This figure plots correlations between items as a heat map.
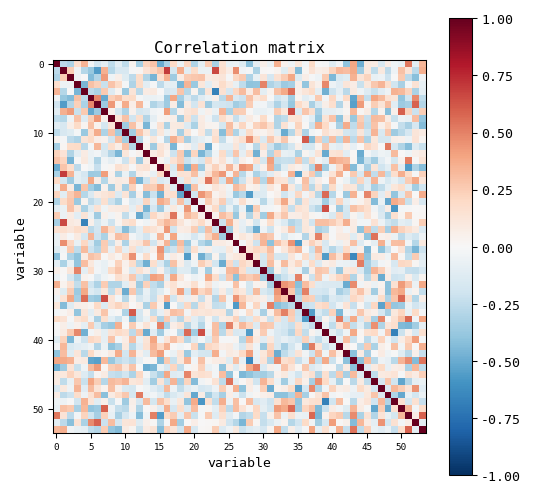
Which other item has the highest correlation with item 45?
19
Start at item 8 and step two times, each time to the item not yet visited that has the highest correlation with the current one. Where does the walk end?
52
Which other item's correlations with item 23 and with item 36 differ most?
4
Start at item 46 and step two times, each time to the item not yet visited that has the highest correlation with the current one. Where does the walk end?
38
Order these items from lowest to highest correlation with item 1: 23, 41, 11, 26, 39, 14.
11, 39, 14, 41, 26, 23
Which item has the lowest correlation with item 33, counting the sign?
10
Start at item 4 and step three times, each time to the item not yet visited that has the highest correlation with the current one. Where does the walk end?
50
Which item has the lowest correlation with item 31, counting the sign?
47
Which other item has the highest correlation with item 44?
29
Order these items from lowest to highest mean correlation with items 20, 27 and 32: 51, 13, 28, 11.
51, 28, 11, 13
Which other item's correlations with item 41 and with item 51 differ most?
15
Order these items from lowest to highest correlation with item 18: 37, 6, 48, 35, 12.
6, 37, 35, 48, 12
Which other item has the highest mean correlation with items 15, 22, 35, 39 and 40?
31
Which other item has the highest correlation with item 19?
39
